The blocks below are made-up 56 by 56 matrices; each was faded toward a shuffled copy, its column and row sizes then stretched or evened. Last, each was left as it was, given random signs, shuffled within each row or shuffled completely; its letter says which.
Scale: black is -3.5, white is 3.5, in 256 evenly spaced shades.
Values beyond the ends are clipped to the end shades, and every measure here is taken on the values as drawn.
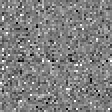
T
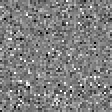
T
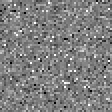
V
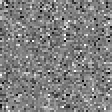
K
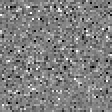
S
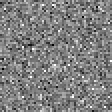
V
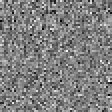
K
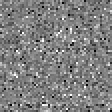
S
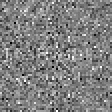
K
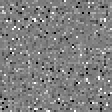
S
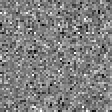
T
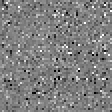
T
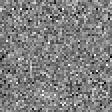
S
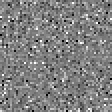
S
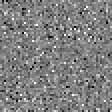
S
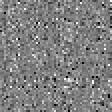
K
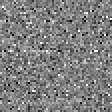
S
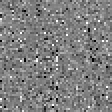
T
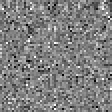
K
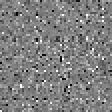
K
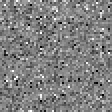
T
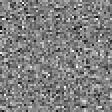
K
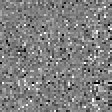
T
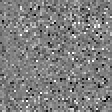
T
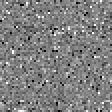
S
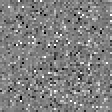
T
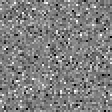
V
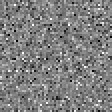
S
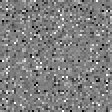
T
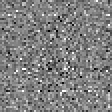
K
